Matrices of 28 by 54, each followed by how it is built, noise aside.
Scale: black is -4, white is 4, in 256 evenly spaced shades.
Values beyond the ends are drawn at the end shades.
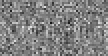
low rank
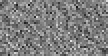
Toeplitz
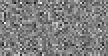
low rank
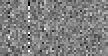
uneven columns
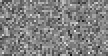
repeating rows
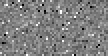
sparse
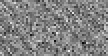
Toeplitz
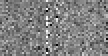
uneven columns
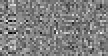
low rank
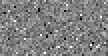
sparse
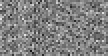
repeating rows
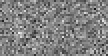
low rank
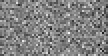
repeating rows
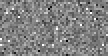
sparse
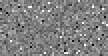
sparse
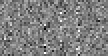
uneven columns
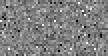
sparse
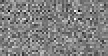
low rank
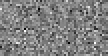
low rank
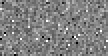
sparse
